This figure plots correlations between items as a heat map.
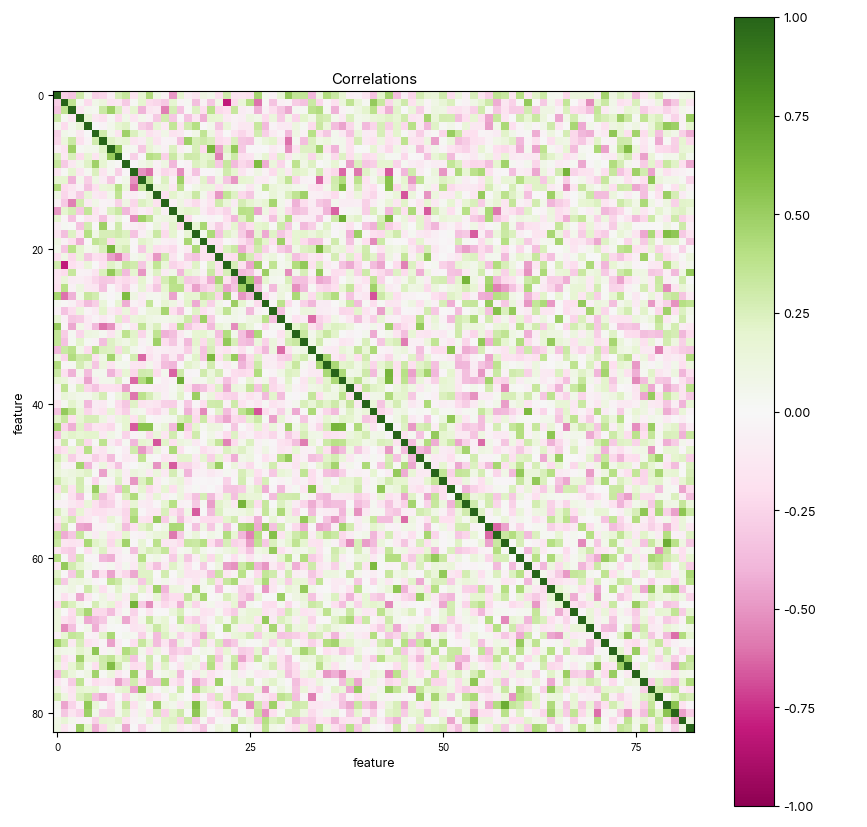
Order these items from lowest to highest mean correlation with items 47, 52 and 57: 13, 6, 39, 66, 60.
6, 39, 66, 13, 60
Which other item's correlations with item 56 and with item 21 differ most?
48
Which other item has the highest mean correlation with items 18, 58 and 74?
79
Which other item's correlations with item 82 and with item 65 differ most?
3
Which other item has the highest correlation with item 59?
28
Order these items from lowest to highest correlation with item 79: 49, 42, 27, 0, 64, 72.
27, 42, 0, 49, 72, 64
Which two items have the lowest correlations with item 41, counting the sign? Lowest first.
26, 19
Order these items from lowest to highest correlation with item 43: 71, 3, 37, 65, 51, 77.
65, 51, 3, 71, 77, 37
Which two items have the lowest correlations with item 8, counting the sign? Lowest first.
21, 76
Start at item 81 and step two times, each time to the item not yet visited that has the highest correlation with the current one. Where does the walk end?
76
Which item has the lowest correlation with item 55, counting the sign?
45
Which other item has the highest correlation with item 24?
53
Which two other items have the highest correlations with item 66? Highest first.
10, 75
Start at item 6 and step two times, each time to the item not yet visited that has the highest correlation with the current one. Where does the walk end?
19
